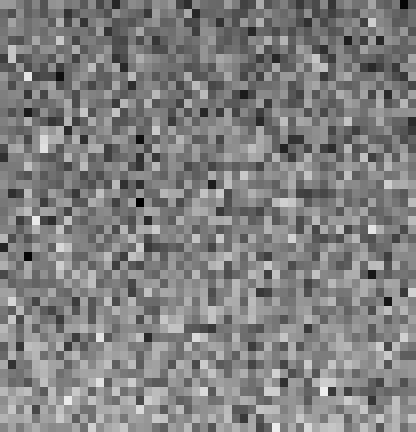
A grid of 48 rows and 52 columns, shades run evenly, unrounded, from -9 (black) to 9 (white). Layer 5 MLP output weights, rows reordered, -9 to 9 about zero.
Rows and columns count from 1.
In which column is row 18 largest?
46
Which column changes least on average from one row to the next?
30
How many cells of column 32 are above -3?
42
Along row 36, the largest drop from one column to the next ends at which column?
3
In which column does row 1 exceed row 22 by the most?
2
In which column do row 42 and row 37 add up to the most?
22
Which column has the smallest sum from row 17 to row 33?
17
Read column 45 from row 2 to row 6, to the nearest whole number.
-3 1 -1 -1 -3
